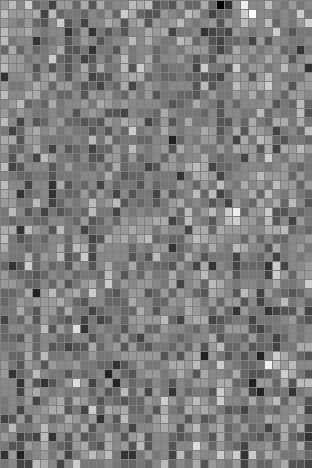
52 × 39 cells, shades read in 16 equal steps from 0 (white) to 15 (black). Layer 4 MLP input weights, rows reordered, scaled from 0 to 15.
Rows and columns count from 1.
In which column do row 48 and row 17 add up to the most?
12
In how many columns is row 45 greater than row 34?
16
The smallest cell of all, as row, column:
2, 32
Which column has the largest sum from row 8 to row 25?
28
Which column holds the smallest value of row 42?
36
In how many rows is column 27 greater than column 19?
22
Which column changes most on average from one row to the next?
34
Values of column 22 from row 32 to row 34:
5 9 6
